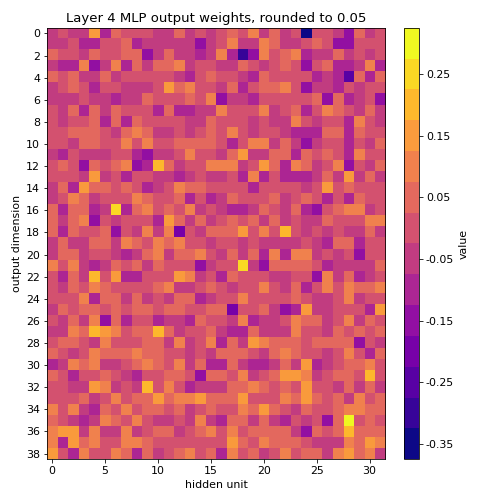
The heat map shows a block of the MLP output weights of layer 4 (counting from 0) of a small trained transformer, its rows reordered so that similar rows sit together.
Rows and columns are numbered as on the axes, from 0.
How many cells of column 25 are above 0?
7
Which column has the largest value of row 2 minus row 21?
20
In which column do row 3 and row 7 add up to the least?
24
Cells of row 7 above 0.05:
3
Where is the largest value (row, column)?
35, 28
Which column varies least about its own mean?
21
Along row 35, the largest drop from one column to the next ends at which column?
29
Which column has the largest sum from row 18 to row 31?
4
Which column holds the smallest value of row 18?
12
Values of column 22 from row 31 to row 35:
0.15 0.05 0.1 0 -0.1
